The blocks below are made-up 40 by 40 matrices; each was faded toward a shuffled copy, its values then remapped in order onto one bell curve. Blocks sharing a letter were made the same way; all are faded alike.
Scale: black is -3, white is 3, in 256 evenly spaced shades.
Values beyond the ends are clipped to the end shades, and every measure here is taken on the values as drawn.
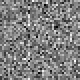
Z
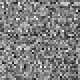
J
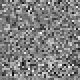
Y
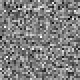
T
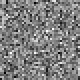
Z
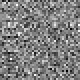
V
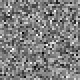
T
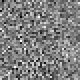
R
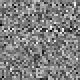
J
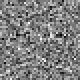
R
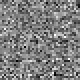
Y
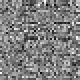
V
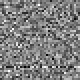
Y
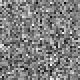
Z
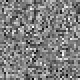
Z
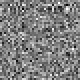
V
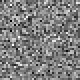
T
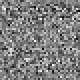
Y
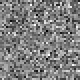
Y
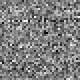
Y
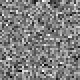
T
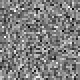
R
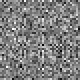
V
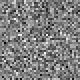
T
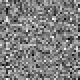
R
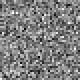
T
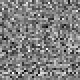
J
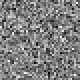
T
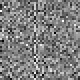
V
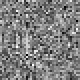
R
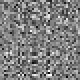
V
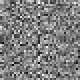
V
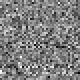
J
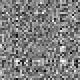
V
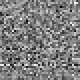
J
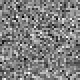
T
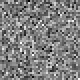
Z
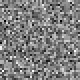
T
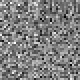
R
